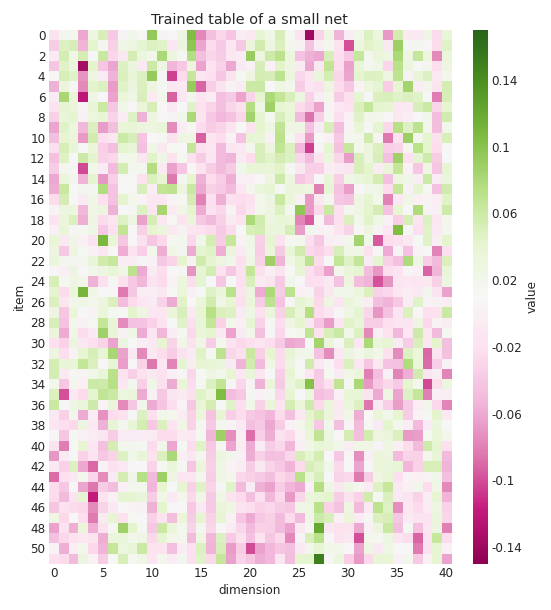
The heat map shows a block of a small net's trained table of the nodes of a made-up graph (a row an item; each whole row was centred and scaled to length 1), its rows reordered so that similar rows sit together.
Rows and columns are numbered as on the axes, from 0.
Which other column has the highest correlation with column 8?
7
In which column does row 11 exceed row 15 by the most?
30
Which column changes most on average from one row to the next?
3
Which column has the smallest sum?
19
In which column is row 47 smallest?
4
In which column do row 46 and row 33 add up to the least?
35
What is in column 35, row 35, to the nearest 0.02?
-0.06
